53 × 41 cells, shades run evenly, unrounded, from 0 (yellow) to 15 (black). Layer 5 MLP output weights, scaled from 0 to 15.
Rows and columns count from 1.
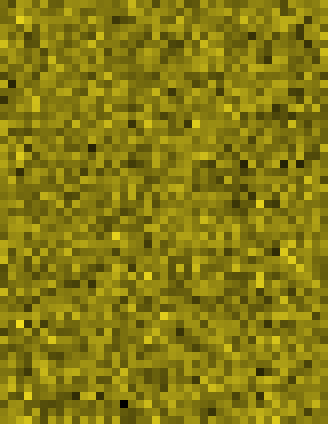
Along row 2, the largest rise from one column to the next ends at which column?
36
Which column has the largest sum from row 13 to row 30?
31
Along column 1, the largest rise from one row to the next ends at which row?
34
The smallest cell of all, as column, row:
3, 41
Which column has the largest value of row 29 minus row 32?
32
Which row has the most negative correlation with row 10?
7
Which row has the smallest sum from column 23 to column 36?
9
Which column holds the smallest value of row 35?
19
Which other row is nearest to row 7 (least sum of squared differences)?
8
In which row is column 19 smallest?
35
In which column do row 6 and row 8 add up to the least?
26
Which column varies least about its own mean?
18
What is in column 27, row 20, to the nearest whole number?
4
